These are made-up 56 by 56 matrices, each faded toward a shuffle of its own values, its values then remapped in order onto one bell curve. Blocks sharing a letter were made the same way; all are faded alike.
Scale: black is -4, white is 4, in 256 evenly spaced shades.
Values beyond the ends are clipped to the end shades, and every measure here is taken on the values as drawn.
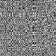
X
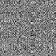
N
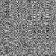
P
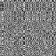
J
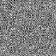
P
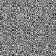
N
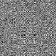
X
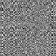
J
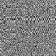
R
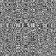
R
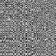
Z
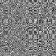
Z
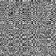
J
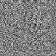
N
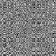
J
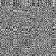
R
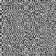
Z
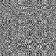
R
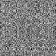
N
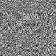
N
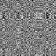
Z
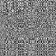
R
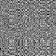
Z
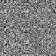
X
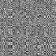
J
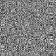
N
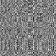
Z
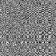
J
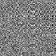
X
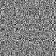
R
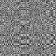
J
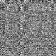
P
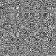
N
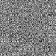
N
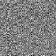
P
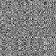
R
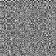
R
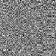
N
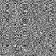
X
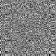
R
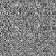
N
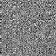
P
